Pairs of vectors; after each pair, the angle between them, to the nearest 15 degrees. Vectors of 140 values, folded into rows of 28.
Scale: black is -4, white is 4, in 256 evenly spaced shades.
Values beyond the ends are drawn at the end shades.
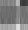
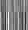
90 degrees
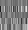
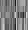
90 degrees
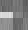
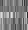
60 degrees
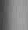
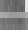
90 degrees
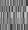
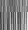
105 degrees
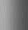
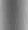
105 degrees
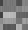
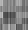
150 degrees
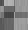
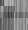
30 degrees
